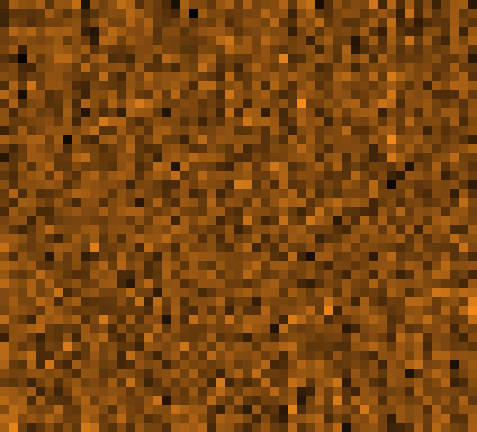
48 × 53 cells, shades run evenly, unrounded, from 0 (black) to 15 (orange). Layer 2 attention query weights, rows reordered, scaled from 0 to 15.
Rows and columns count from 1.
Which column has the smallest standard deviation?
41
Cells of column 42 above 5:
40
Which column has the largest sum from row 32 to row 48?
33
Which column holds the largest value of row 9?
44
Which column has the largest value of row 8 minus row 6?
23
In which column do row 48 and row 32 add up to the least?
15
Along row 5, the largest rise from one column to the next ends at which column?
12
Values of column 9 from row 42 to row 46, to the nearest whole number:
5 9 10 8 6
